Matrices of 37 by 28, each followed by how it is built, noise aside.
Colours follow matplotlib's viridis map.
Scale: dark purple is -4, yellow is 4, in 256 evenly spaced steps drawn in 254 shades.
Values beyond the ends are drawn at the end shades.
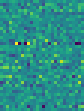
uneven rows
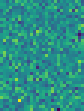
noise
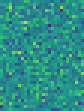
noise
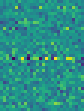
uneven rows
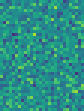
noise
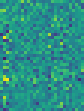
low rank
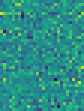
uneven rows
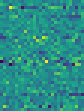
uneven rows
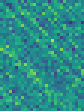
Toeplitz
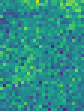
smooth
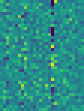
uneven columns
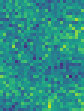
smooth
